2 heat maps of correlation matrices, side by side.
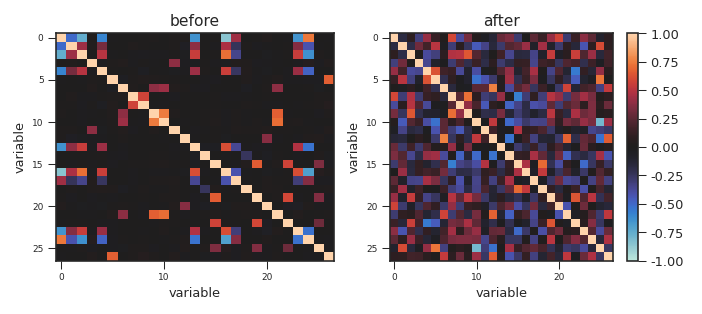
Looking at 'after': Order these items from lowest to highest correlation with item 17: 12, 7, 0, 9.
12, 9, 7, 0
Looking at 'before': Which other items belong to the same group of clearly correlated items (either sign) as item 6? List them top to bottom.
9, 10, 21
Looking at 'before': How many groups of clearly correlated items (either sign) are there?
8
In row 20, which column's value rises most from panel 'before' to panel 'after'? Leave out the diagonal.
0
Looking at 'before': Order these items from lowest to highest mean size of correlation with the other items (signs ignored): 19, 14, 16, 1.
14, 19, 1, 16
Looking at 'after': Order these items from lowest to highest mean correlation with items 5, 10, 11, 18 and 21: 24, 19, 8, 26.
8, 19, 24, 26
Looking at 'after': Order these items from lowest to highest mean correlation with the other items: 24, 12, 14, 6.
14, 12, 6, 24
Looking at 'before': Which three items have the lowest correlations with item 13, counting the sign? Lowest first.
0, 24, 17
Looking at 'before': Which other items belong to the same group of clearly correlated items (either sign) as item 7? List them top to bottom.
8
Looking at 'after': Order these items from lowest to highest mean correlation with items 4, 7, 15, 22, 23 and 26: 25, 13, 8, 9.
25, 8, 13, 9
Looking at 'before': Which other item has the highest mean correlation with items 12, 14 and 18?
20
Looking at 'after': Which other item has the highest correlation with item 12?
6
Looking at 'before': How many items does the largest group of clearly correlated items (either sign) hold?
9
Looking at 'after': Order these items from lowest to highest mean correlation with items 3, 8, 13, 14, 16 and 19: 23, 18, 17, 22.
17, 23, 18, 22
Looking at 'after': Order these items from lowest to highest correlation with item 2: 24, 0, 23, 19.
0, 23, 24, 19
